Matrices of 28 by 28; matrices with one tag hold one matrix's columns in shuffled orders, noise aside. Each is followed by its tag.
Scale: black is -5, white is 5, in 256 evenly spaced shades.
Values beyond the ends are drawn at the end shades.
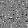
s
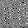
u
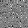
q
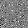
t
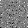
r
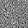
r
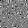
q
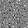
r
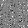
t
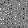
u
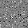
s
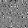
q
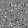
t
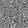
s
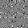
q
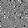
q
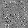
s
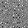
r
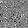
s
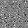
s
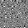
q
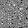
u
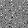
r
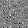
r
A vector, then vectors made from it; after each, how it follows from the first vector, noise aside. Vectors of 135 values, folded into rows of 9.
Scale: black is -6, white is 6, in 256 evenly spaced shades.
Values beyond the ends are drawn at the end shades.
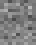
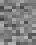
wrapped around.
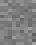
wrapped around, negated, shrunk.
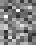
reversed, negated, scaled up.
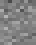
reversed, negated, partly zeroed.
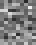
scaled up.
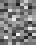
negated, scaled up.
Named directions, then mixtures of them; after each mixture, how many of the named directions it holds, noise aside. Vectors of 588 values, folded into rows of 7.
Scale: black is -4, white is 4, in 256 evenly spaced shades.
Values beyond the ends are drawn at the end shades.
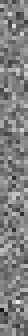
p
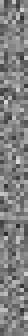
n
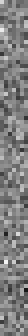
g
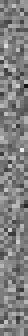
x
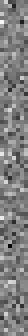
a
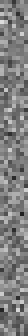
two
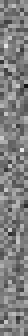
one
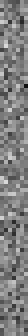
four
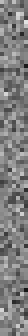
two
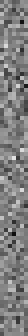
two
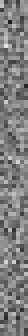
four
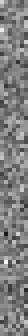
one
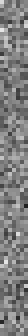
two
